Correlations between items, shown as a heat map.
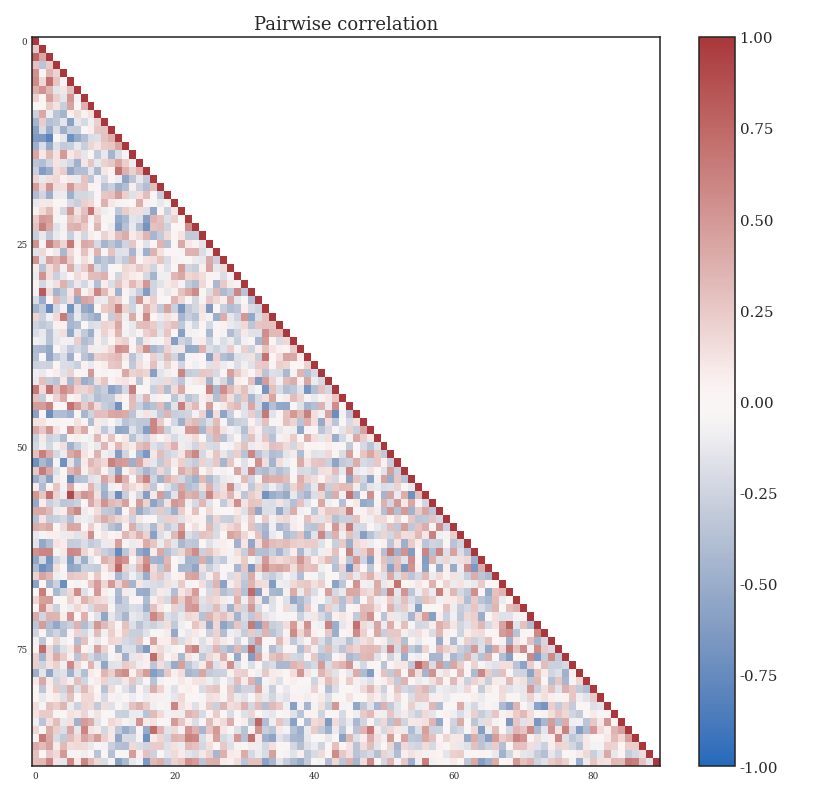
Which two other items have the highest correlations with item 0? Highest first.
2, 43
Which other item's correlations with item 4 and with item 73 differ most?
67
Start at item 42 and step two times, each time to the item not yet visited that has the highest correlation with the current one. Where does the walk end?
68
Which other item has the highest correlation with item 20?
82
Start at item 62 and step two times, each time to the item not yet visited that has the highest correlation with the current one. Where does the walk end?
12
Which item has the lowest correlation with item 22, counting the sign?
16
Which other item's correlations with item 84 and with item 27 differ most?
52
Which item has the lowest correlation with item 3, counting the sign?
72
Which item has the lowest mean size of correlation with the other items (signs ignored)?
81
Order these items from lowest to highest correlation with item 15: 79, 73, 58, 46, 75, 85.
58, 75, 73, 79, 46, 85
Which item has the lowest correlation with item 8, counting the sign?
33
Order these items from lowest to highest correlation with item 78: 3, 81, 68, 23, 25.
23, 25, 3, 81, 68
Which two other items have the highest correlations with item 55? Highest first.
77, 28
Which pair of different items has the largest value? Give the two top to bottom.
5, 56
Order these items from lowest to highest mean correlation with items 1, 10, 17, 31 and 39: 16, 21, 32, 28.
28, 16, 32, 21
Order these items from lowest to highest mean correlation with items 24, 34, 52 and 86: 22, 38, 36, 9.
22, 36, 9, 38
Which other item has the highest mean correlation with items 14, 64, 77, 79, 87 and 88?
43
